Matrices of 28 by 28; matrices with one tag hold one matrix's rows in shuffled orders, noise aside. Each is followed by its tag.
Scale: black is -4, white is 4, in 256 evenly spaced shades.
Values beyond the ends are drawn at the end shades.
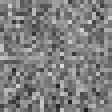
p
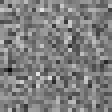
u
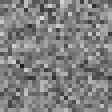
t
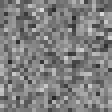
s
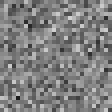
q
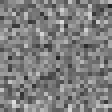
t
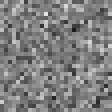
s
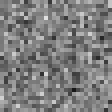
s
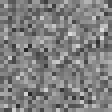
q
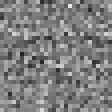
t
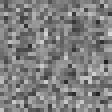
s
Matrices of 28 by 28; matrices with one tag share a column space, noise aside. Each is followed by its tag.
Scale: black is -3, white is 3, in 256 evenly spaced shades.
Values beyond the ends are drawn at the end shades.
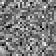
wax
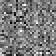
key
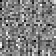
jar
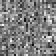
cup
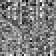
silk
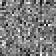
jar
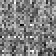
jar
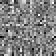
jar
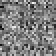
wax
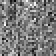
silk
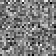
wax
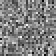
jar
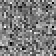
wax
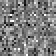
jar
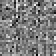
silk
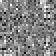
cup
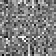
jar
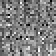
jar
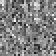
cup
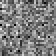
jar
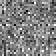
jar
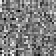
cup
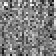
silk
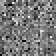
silk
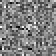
wax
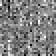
silk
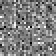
wax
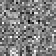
key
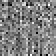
silk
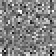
key
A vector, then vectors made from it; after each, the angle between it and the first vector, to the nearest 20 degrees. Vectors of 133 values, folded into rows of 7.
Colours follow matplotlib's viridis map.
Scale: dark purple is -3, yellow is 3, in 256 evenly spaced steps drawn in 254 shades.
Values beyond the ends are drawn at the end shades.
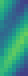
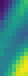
120 degrees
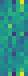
120 degrees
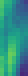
40 degrees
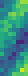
160 degrees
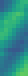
160 degrees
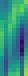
140 degrees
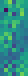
120 degrees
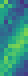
20 degrees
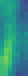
60 degrees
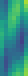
160 degrees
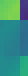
100 degrees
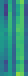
100 degrees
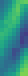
160 degrees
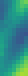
140 degrees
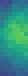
80 degrees
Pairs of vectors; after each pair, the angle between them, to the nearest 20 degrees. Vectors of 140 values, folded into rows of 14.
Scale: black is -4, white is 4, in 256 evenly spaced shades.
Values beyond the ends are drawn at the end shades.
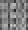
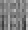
140 degrees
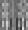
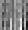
140 degrees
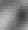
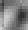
20 degrees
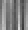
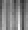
40 degrees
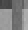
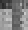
20 degrees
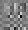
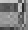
100 degrees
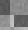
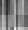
60 degrees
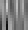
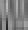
20 degrees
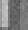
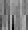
100 degrees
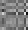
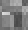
80 degrees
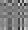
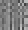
40 degrees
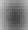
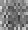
60 degrees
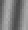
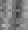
40 degrees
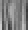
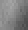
80 degrees
